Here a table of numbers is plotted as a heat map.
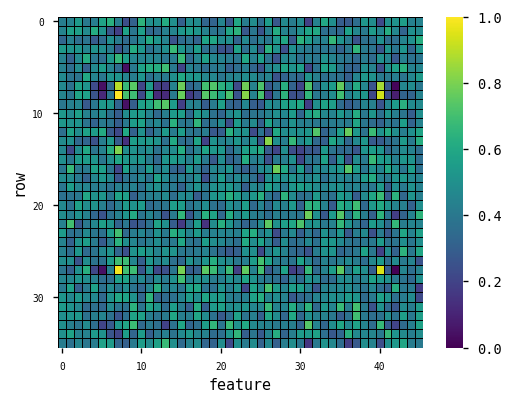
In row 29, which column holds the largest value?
26
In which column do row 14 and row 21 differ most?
31
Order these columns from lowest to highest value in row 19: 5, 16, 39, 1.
1, 16, 5, 39
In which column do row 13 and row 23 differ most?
7
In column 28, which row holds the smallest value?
3
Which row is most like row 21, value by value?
33
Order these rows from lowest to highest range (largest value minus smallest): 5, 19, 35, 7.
19, 35, 5, 7
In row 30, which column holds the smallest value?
45
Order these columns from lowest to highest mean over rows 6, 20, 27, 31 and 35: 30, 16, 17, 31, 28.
30, 16, 28, 17, 31
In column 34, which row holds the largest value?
2
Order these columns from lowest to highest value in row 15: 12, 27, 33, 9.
12, 27, 9, 33
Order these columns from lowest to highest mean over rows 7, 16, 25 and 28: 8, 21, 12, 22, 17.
22, 12, 17, 21, 8
